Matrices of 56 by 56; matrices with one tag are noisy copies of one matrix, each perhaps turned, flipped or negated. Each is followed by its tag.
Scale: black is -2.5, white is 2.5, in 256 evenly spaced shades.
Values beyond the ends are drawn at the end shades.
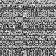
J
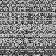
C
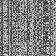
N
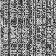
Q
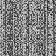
N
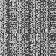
J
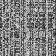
Q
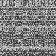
J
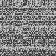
J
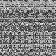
C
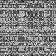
Q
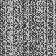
N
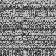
J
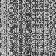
C
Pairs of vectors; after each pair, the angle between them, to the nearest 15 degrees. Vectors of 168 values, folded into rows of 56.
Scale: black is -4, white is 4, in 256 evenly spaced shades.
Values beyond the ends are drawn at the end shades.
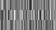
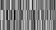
150 degrees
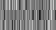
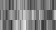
105 degrees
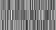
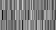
120 degrees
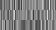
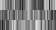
135 degrees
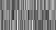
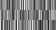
45 degrees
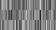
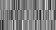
45 degrees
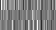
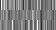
15 degrees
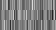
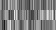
135 degrees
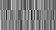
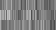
45 degrees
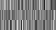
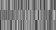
45 degrees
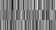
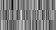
30 degrees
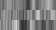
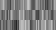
150 degrees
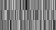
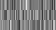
165 degrees
